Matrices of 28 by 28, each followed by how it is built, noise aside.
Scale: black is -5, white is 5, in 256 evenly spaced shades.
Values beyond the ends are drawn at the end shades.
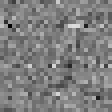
uneven rows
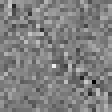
banded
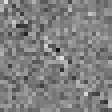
banded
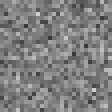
noise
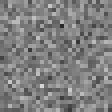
noise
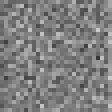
repeating rows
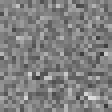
uneven rows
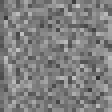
repeating rows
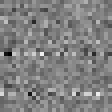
uneven rows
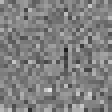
low rank
